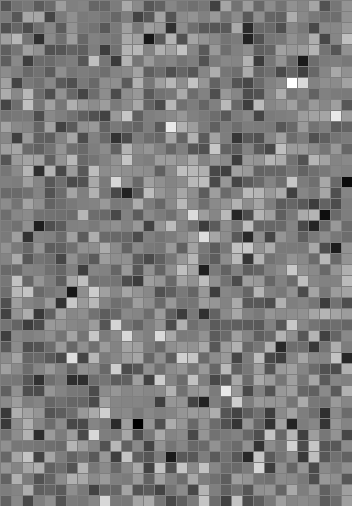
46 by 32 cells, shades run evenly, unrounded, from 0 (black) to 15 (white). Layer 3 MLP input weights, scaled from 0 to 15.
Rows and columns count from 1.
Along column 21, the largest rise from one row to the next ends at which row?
36
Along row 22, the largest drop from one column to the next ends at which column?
3
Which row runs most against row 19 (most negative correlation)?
11
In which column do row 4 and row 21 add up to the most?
16
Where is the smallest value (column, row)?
13, 39
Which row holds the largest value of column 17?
33
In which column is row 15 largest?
12
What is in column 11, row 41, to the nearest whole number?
11
